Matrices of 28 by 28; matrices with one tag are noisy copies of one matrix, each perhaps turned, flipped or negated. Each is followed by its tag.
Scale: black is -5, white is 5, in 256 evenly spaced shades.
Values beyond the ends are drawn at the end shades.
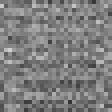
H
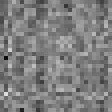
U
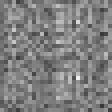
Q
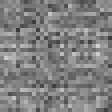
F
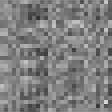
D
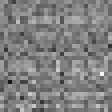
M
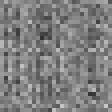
M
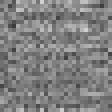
H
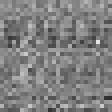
D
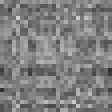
U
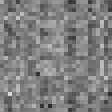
U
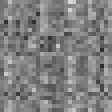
U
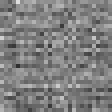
F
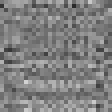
H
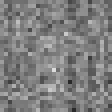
U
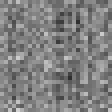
Q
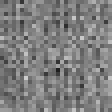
F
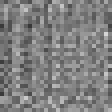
H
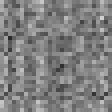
U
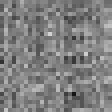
D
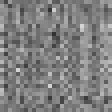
H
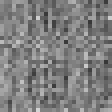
F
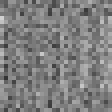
H
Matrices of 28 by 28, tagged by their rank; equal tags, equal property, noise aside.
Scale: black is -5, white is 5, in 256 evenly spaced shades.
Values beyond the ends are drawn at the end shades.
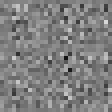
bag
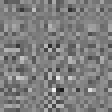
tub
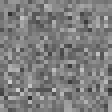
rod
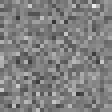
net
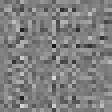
bag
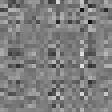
tub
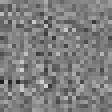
rod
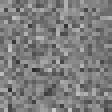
net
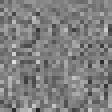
bag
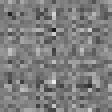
tub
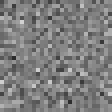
net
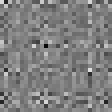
tub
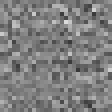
rod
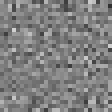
rod
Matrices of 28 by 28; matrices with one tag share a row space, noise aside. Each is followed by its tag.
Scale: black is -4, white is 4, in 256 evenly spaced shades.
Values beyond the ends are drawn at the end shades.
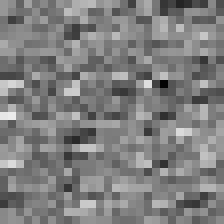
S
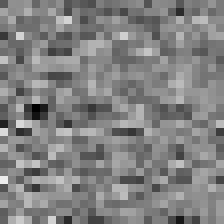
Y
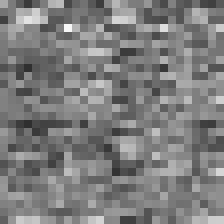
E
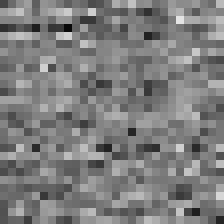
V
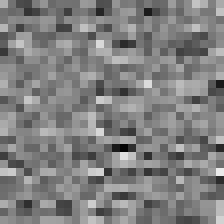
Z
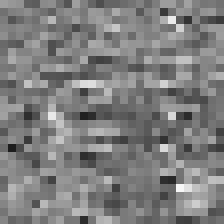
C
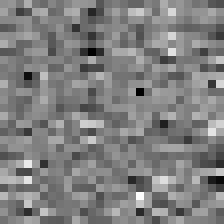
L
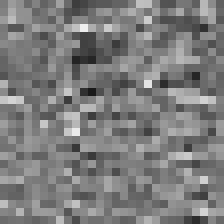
S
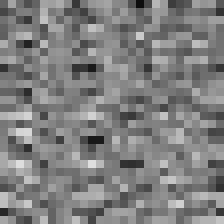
L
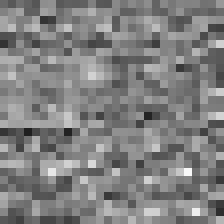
V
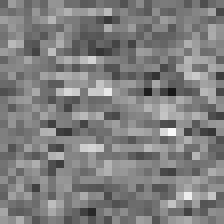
C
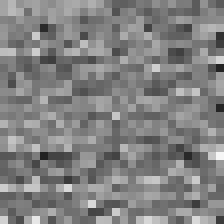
V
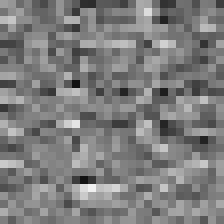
S
